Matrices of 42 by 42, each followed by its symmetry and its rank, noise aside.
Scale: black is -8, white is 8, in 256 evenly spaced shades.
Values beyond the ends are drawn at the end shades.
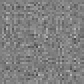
antisymmetric, rank six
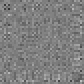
symmetric, rank four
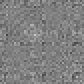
symmetric, rank six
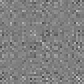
symmetric, rank three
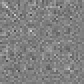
symmetric, rank six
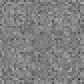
symmetric, rank six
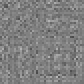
symmetric, rank six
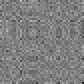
symmetric, rank four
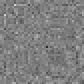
symmetric, rank six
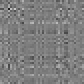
no symmetry, rank three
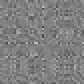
antisymmetric, rank four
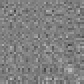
symmetric, rank four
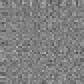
antisymmetric, rank six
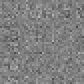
antisymmetric, rank six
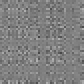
no symmetry, rank three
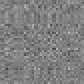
no symmetry, rank four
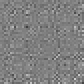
symmetric, rank four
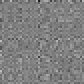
no symmetry, rank four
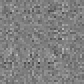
antisymmetric, rank six
